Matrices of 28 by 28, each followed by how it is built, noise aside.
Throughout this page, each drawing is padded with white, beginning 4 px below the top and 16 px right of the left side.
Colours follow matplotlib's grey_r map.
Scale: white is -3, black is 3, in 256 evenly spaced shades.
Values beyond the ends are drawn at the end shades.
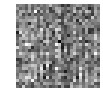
blocks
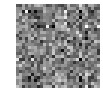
low rank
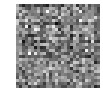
blocks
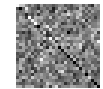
diagonal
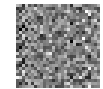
repeating rows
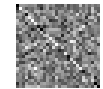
diagonal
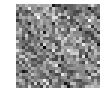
Toeplitz
